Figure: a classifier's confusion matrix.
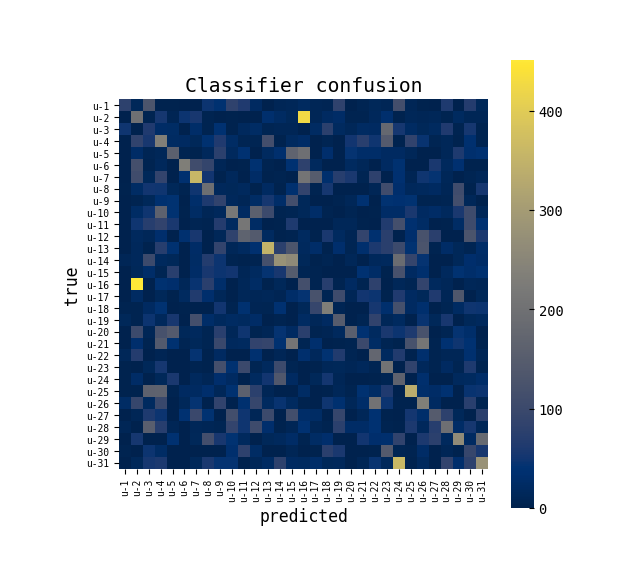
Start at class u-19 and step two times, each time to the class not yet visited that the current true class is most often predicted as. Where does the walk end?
u-16
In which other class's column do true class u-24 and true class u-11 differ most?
u-14
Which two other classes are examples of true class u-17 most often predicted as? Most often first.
u-29, u-19
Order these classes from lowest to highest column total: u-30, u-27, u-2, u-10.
u-27, u-10, u-30, u-2
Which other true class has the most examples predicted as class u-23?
u-3
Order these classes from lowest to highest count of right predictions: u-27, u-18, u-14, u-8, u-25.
u-27, u-8, u-18, u-14, u-25
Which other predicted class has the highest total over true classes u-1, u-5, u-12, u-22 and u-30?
u-11
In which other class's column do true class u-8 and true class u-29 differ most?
u-31
